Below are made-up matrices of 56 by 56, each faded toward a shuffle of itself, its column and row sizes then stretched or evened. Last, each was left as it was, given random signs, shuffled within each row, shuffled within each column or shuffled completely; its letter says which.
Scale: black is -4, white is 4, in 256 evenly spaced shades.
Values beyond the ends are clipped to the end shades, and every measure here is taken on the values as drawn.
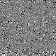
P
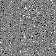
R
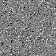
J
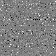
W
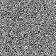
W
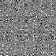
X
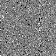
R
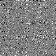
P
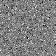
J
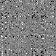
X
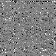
X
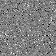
W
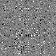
X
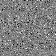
W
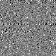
X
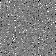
R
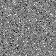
J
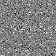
P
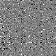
X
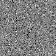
R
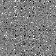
P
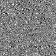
W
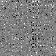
X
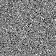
J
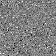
W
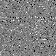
W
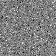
J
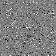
P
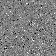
J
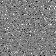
W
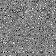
W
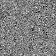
R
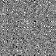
X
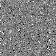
R
